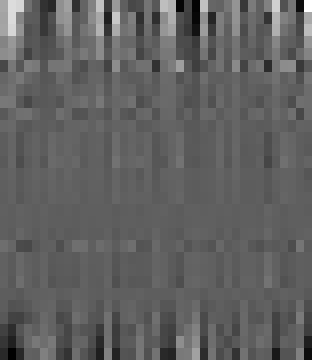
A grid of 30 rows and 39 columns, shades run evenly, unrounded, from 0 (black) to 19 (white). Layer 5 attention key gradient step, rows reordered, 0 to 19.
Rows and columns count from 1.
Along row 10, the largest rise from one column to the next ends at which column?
39
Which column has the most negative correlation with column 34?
36
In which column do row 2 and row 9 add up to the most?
2
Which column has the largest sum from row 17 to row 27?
38
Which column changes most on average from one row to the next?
3
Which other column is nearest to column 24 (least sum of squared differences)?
6
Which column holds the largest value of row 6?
23
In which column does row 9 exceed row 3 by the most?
25
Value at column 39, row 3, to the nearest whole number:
14
